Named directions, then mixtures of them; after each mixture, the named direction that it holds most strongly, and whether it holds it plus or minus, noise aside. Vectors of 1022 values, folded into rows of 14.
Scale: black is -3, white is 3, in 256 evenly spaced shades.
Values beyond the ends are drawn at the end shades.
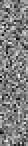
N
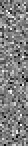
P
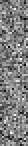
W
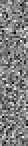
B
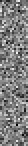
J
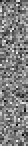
J, plus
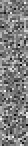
W, minus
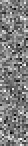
W, minus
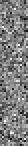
W, plus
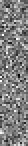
N, minus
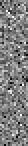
P, plus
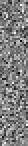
B, minus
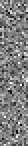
P, minus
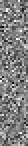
N, minus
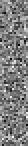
W, minus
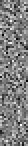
N, plus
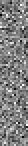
B, minus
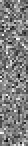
N, minus
